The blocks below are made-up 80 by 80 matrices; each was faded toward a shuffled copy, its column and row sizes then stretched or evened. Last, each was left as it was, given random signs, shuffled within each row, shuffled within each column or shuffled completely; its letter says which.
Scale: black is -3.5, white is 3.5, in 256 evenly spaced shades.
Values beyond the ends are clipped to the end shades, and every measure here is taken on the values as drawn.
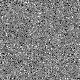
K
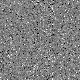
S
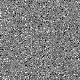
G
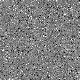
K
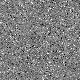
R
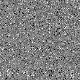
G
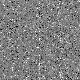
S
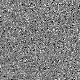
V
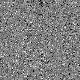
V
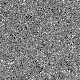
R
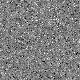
R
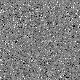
K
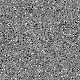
K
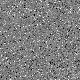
R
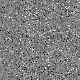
S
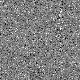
S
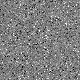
R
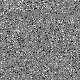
K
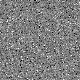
S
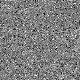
V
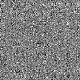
G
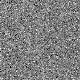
S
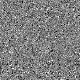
V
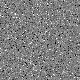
R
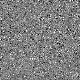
V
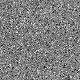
K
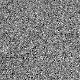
V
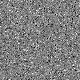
R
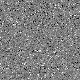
K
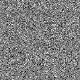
G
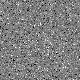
R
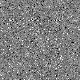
V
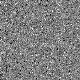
S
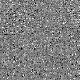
G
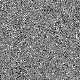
V
